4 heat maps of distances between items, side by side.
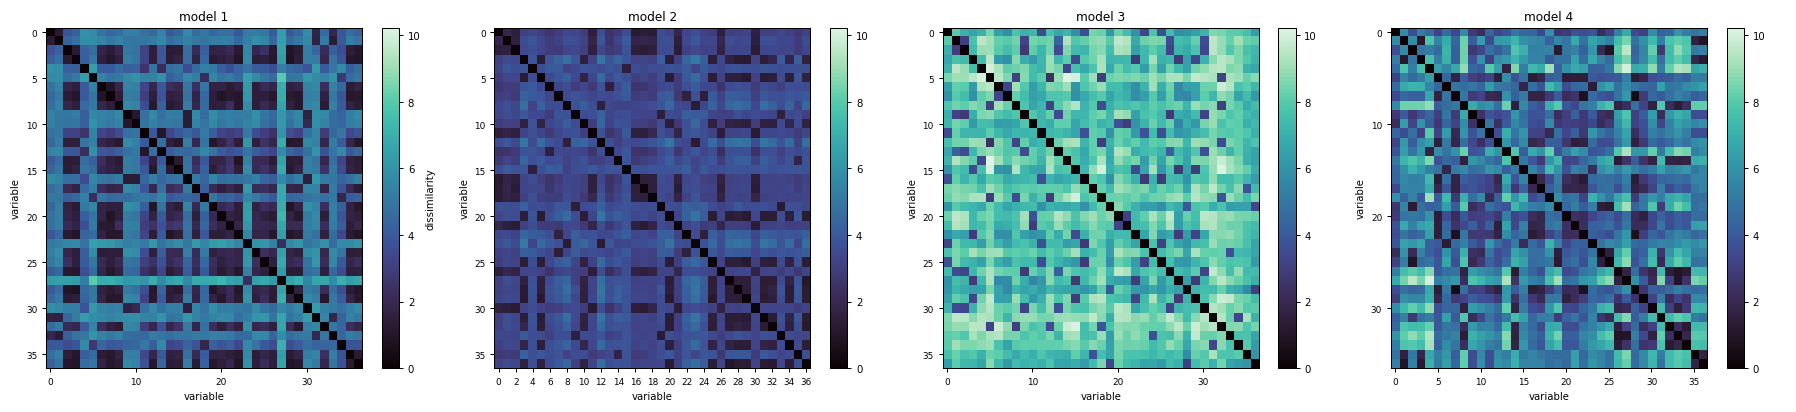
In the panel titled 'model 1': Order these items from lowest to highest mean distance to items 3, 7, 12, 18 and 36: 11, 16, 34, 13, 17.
17, 34, 11, 13, 16
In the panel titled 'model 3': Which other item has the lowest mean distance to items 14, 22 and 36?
28
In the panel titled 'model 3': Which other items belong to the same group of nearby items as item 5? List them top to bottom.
8, 12, 18, 32
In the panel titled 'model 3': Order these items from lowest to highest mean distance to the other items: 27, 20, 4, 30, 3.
27, 3, 30, 4, 20
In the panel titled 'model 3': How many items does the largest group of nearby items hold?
6
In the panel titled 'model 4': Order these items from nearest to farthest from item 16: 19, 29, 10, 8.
29, 10, 8, 19
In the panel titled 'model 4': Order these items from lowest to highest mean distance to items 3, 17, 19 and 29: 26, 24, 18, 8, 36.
24, 36, 18, 26, 8
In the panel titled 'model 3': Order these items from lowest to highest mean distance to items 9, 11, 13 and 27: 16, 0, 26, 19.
26, 0, 16, 19
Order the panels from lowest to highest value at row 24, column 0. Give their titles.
model 4, model 2, model 1, model 3
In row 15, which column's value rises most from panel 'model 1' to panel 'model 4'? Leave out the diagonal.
2
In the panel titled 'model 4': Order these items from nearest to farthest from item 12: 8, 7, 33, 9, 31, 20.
7, 20, 9, 31, 8, 33
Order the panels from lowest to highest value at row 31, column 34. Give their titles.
model 2, model 3, model 1, model 4
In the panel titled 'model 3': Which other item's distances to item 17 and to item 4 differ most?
14
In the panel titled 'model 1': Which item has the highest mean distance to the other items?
27
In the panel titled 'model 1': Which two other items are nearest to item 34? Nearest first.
18, 5
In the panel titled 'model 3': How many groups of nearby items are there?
11
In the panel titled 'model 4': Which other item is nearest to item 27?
33
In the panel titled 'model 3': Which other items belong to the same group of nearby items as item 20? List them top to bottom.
10, 21
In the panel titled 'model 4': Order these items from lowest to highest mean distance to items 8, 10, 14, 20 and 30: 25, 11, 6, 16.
16, 6, 11, 25
